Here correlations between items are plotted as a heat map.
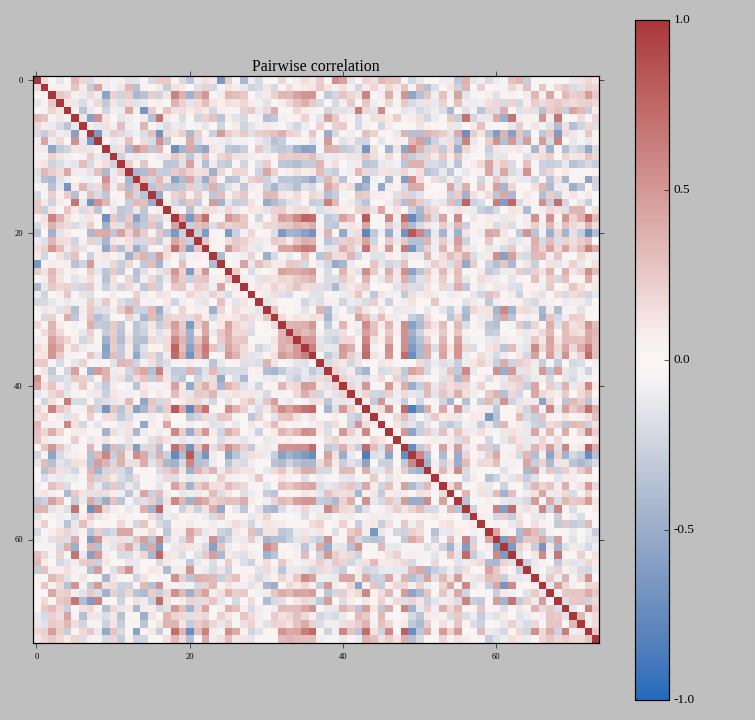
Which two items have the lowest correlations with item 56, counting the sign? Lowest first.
7, 61
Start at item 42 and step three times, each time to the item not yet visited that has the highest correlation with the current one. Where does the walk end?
17
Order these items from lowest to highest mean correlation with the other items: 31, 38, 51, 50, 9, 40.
9, 50, 38, 31, 51, 40
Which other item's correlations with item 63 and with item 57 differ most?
0
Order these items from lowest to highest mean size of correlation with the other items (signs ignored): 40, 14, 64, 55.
64, 40, 14, 55
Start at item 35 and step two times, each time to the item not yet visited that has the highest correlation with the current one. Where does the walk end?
43
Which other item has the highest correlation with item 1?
8
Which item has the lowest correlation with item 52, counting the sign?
59
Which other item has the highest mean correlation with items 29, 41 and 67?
55
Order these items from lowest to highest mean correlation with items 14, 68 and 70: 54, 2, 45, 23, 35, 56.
2, 45, 35, 54, 23, 56
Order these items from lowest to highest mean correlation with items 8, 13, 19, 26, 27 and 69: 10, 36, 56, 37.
37, 56, 10, 36
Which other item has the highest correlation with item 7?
24
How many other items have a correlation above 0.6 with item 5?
4
